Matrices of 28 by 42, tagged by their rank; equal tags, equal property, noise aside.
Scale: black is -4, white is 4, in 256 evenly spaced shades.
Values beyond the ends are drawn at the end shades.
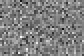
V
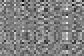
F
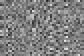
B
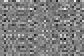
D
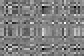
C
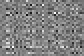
D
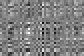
C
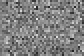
V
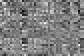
D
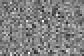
V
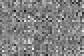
B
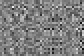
D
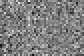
V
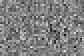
V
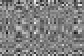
F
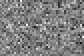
V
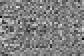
V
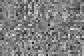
V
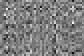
D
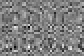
D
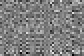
D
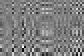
C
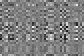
C
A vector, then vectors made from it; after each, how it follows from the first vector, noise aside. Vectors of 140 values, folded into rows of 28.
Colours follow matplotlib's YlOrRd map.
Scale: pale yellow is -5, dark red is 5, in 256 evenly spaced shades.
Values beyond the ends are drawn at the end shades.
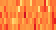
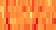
reversed, negated, partly zeroed.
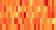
sign-scrambled.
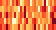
scaled up.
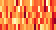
scaled up.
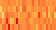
reversed, negated, partly zeroed.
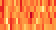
reversed.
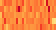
negated, partly zeroed.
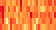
reversed.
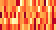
scaled up.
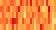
negated.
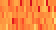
negated, partly zeroed.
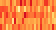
sign-scrambled.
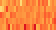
reversed, negated, partly zeroed.
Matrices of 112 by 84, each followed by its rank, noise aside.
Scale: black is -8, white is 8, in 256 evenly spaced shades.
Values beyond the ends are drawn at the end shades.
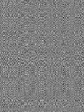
six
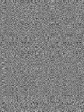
seven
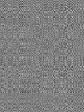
four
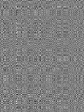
three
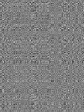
five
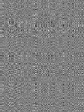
five
